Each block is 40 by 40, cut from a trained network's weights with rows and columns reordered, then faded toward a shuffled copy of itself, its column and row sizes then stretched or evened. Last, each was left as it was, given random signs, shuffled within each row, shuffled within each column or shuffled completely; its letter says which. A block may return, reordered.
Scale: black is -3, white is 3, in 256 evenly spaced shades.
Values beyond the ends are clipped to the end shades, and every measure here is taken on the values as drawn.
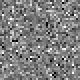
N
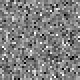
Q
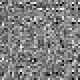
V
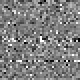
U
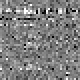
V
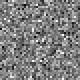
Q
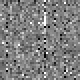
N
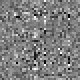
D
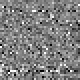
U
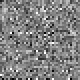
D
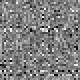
V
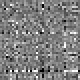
V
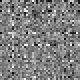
D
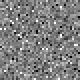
Q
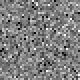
Q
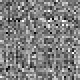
V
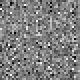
N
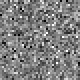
Q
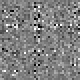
D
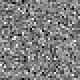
Q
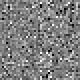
N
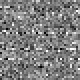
U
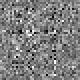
V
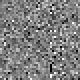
N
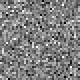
Q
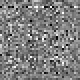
D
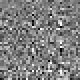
V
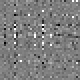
V
